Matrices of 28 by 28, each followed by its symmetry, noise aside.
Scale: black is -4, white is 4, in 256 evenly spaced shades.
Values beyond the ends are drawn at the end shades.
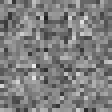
mirrored left to right.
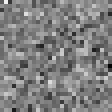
symmetric.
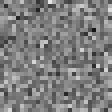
symmetric.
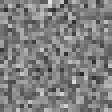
antisymmetric.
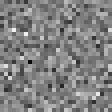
symmetric.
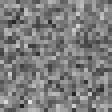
same after a half turn.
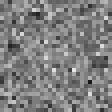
same after a half turn.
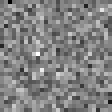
symmetric across the other diagonal.
